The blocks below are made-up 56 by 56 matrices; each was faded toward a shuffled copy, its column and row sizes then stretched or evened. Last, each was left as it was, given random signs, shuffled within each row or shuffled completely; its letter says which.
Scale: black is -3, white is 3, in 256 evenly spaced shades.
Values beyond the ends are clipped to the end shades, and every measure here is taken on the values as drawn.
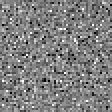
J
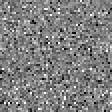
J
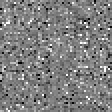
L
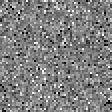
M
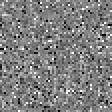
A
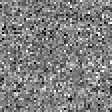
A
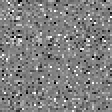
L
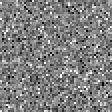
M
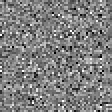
L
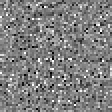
A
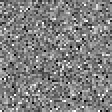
M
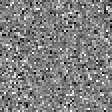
M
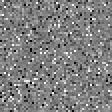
M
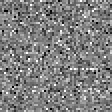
J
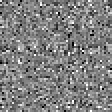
L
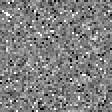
M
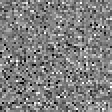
J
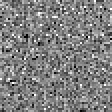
J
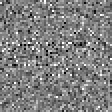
J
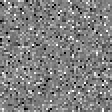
M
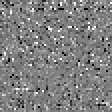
J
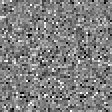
J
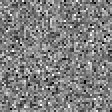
M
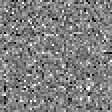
L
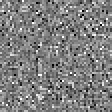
L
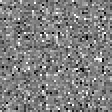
L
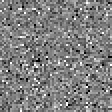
A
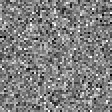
M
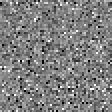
J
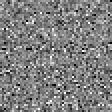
J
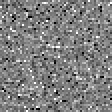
M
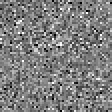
A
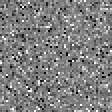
M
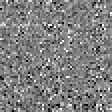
L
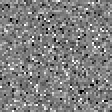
M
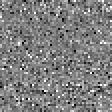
J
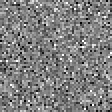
M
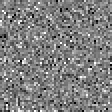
J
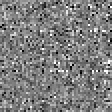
A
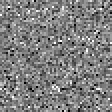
J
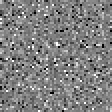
L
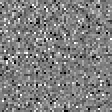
L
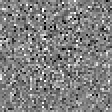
A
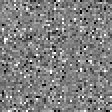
A
